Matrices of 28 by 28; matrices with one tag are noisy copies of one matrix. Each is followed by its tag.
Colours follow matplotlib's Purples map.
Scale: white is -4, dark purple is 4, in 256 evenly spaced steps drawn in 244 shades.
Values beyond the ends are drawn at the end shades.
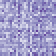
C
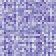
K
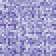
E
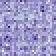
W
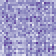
K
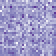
E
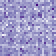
E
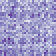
E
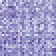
E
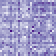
C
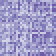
C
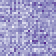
C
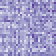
C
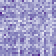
E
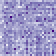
K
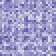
W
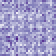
W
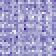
W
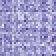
W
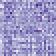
K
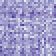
E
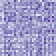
K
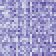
C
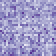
E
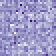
W
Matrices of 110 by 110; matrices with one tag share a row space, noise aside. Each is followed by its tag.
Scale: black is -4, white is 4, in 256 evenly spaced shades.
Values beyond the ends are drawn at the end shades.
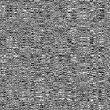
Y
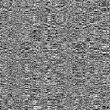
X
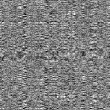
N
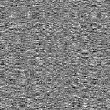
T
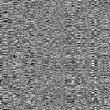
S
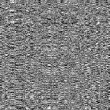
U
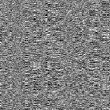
X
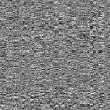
Y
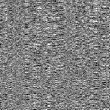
X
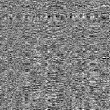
X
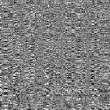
S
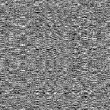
T
